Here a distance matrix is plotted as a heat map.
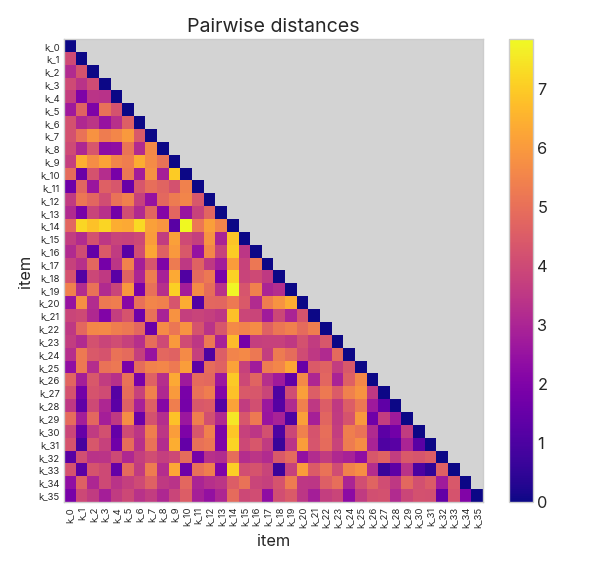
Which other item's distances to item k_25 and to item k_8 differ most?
k_20
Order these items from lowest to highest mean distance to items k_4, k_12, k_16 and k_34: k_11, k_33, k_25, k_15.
k_11, k_33, k_25, k_15
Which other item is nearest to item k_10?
k_18
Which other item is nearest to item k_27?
k_33
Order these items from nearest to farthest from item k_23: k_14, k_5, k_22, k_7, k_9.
k_5, k_22, k_7, k_9, k_14
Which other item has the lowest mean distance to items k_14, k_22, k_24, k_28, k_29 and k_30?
k_13
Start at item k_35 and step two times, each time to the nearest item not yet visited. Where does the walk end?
k_0
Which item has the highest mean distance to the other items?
k_14
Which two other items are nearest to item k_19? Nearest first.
k_29, k_26
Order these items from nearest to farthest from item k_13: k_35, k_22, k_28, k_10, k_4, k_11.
k_28, k_4, k_10, k_35, k_11, k_22
